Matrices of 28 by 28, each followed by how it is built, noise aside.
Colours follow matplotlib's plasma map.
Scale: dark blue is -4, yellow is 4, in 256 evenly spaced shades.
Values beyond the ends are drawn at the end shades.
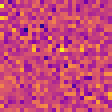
banded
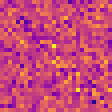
banded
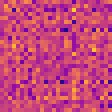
low rank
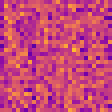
blocks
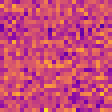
blocks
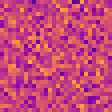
noise
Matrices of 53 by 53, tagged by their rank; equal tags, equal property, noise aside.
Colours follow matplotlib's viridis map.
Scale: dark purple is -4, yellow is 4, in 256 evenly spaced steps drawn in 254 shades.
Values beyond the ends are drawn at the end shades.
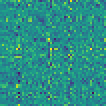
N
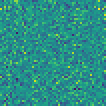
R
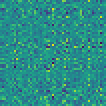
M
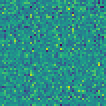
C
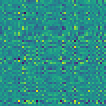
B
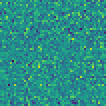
R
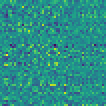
N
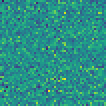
R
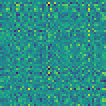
M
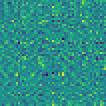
N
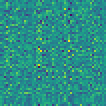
N
